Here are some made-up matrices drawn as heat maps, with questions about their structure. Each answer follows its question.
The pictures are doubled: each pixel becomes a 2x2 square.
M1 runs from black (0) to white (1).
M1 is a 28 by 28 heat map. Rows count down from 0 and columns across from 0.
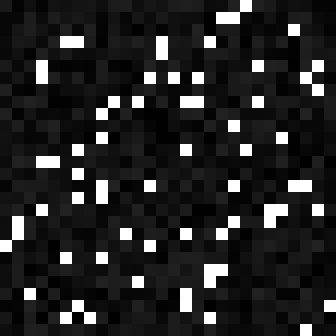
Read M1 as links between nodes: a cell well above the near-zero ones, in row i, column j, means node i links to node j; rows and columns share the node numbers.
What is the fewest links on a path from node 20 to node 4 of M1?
5
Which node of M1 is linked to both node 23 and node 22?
node 17
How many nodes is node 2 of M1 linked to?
1
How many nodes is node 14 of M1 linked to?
1
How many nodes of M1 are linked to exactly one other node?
8
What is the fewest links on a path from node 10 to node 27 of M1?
4
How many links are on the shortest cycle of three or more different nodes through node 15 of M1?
4
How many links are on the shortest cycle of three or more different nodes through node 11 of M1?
7
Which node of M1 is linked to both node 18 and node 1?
node 19
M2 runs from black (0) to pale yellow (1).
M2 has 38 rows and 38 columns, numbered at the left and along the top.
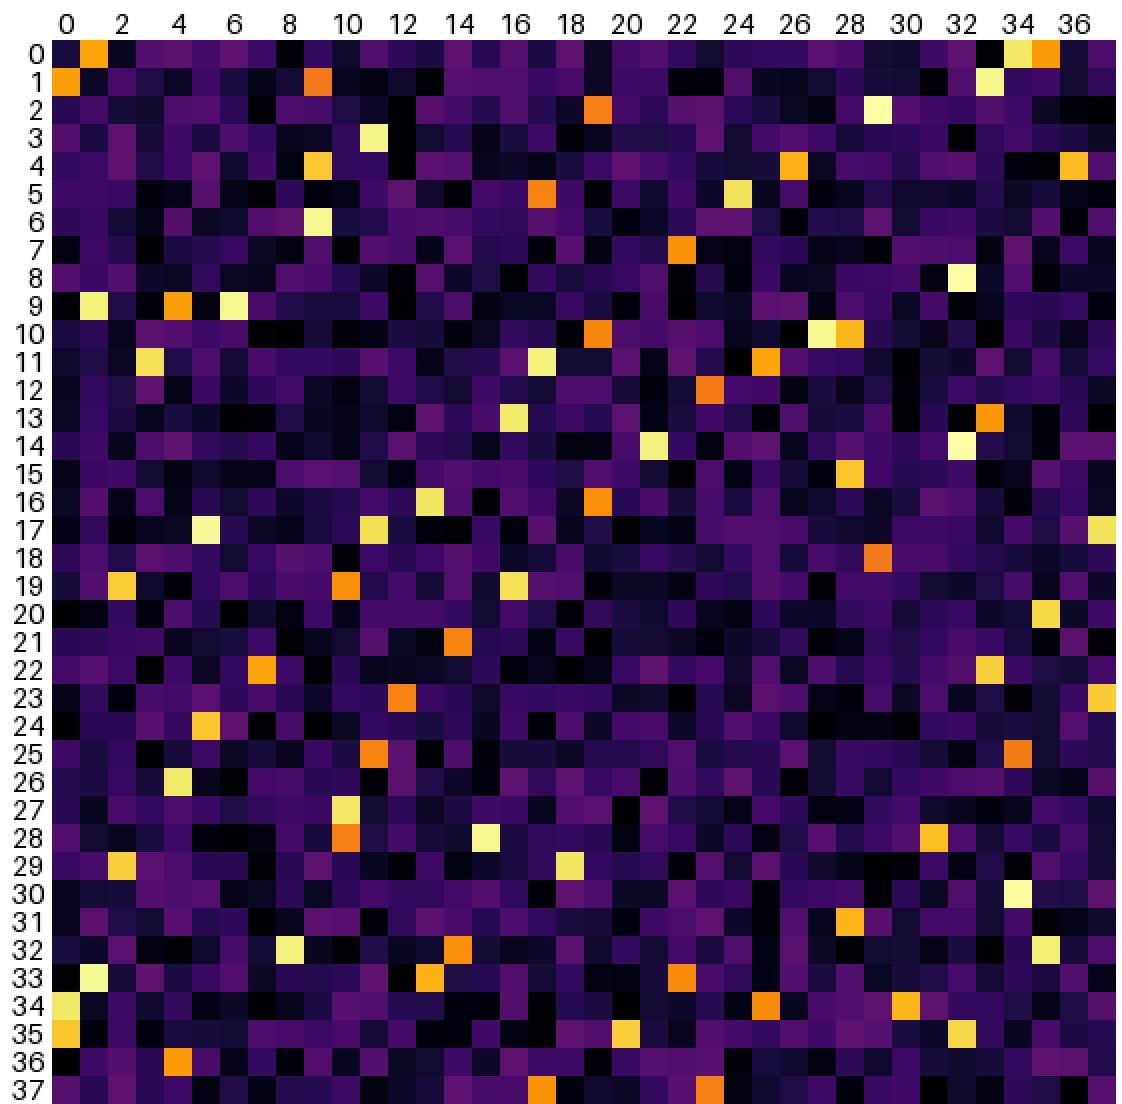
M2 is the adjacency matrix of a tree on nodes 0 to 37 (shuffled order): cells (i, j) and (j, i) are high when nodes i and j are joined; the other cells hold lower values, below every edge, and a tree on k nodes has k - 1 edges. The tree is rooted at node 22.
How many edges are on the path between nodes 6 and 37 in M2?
8
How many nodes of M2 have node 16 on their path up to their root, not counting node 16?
9
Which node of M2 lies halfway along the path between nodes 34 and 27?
13
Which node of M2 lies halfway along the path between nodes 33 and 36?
9
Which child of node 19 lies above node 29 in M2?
2
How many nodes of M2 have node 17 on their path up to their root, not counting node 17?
5
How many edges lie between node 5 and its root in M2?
8
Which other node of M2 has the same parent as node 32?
20
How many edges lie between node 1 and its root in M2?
2
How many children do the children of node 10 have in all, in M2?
2
